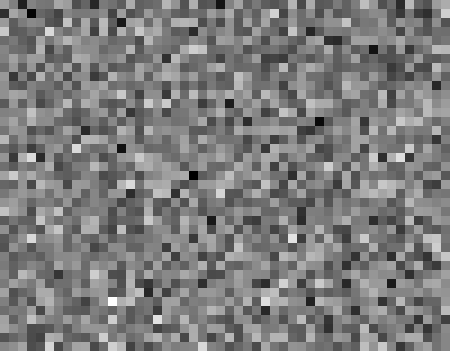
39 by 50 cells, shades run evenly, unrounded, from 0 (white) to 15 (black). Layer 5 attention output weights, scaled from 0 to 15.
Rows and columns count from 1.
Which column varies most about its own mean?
4
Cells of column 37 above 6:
33
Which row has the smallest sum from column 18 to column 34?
34
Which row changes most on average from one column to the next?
1
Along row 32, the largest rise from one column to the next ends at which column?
44
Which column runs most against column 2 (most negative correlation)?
16
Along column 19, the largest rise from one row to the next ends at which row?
13
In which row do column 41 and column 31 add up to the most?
7
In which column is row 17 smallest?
9
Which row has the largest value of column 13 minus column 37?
19
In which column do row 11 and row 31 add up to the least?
11
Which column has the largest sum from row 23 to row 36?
39
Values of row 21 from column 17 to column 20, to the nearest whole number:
5 5 5 8
